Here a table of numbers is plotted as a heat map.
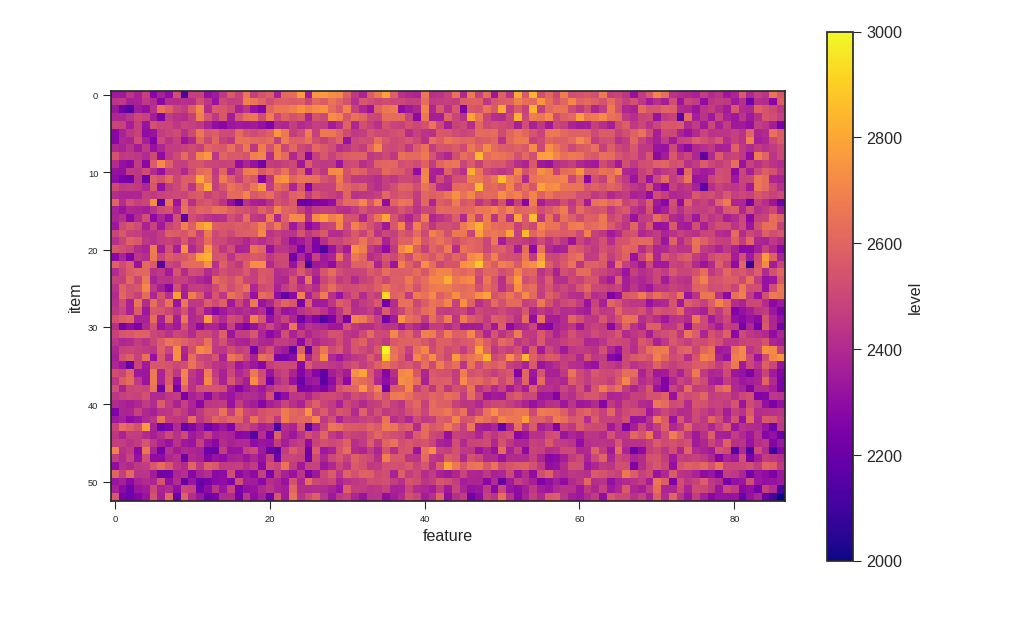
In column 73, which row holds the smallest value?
3
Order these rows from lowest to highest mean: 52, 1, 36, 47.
52, 47, 36, 1
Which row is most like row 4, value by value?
28
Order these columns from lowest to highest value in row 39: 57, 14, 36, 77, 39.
57, 14, 77, 39, 36
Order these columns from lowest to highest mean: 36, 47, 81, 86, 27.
86, 81, 27, 36, 47
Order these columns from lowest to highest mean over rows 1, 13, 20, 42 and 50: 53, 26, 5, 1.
1, 5, 26, 53
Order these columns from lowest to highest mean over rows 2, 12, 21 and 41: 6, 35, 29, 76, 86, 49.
76, 86, 6, 35, 29, 49
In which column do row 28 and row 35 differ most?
80
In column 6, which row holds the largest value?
9
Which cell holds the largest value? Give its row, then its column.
33, 35
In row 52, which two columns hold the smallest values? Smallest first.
86, 85
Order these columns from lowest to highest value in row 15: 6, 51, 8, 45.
8, 6, 45, 51
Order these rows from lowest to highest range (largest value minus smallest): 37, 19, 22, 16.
19, 37, 16, 22
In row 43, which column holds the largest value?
4
